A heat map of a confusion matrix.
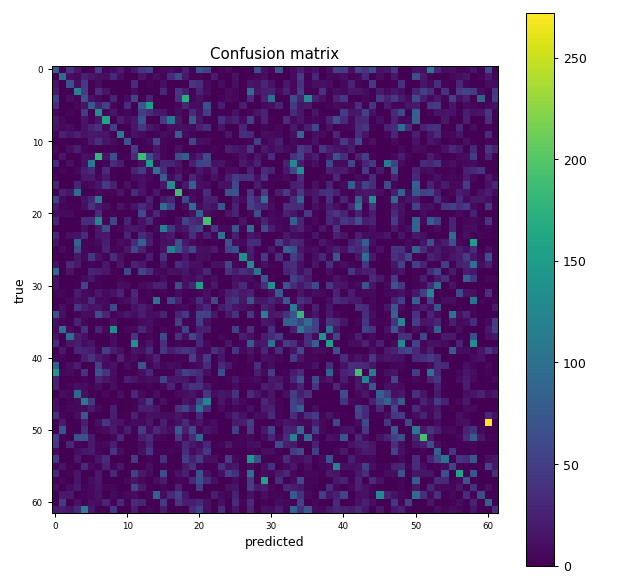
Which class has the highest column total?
34
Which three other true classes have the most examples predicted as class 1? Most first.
36, 50, 60
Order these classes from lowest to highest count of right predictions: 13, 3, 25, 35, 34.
25, 35, 3, 13, 34
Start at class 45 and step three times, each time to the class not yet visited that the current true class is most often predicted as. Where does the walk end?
58
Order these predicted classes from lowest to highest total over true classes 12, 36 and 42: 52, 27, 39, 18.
27, 39, 52, 18
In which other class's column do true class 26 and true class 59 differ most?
45
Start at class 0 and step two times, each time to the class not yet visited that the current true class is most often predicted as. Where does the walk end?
31
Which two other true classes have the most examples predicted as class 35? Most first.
4, 51
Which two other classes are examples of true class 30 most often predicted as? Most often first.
20, 53
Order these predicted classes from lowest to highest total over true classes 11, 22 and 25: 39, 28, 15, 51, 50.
28, 51, 39, 15, 50
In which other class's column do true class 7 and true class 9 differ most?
16
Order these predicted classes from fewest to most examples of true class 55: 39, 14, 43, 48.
14, 48, 43, 39
